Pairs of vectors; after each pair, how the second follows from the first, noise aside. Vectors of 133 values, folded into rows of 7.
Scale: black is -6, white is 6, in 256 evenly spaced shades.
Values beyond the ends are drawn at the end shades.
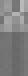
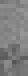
wrapped around, negated, shrunk.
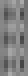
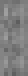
reversed, negated, shrunk.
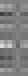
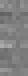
shrunk.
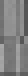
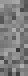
shuffled.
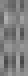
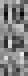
reversed, scaled up.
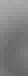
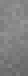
reversed, negated, shrunk.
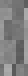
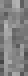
wrapped around.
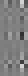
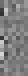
wrapped around.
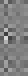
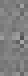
reversed, negated, shrunk.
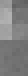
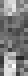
wrapped around, scaled up.
